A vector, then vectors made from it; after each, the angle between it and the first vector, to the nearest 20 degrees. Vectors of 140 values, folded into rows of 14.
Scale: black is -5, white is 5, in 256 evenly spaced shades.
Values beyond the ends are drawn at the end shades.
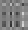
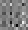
40 degrees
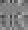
60 degrees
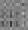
40 degrees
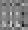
160 degrees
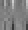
100 degrees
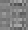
120 degrees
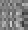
140 degrees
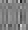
80 degrees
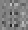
40 degrees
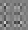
80 degrees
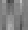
100 degrees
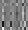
60 degrees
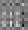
160 degrees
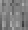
140 degrees
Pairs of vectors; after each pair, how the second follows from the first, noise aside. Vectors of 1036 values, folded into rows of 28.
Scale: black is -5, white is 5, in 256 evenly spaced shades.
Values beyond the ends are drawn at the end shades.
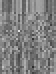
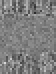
wrapped around, partly zeroed.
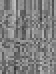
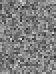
shuffled.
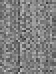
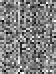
negated, scaled up.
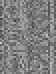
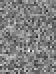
shuffled.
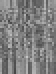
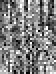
reversed, scaled up.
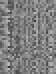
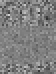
wrapped around, partly zeroed.
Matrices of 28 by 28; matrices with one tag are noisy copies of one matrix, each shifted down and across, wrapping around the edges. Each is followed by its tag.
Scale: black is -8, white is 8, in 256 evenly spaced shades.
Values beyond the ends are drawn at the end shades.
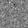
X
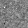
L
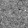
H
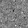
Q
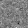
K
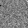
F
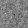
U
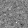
X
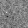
F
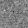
U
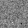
U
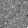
L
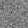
L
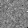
L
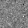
L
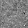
L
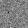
Q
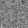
X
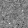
U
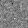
Q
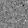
Q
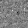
X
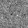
H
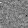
Q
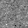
U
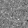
U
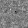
X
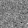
H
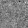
H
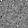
L
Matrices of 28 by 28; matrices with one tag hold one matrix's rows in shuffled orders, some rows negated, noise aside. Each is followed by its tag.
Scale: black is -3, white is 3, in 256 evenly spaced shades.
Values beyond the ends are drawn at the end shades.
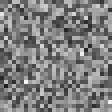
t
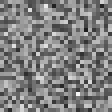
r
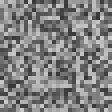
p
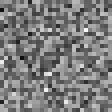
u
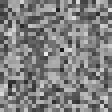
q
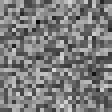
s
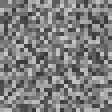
t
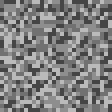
p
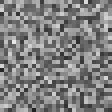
u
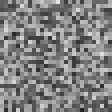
s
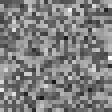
s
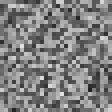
q
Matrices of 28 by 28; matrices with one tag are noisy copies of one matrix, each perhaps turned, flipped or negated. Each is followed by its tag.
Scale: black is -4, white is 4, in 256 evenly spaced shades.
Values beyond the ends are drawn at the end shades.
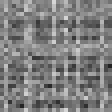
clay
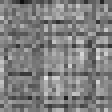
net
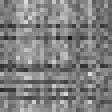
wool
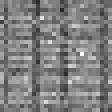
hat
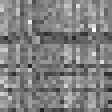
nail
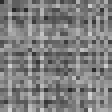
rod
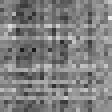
wool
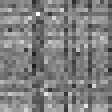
nail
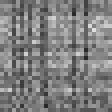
wool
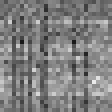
wool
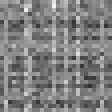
clay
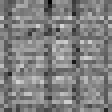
hat
